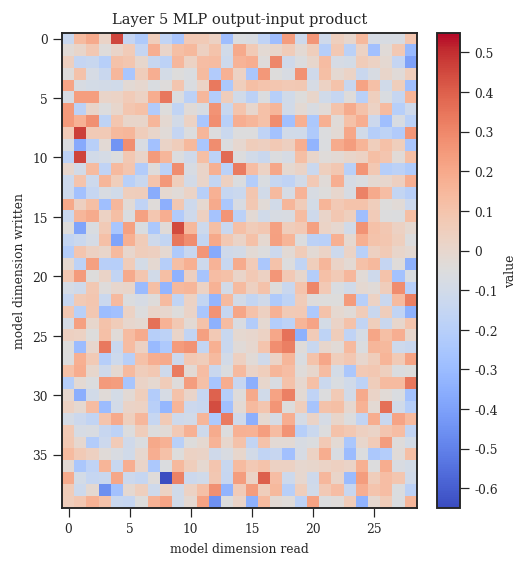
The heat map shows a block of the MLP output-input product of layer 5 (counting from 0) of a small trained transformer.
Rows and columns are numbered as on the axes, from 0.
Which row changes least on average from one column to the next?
35
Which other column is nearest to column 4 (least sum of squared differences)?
11
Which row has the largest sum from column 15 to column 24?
16
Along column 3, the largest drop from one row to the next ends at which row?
27
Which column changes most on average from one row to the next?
12
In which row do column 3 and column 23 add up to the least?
38
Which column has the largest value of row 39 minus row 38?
3
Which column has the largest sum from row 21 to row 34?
18
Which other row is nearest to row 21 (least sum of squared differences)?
1
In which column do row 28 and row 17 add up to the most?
9
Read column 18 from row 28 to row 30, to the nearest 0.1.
0.1 0.1 0.3
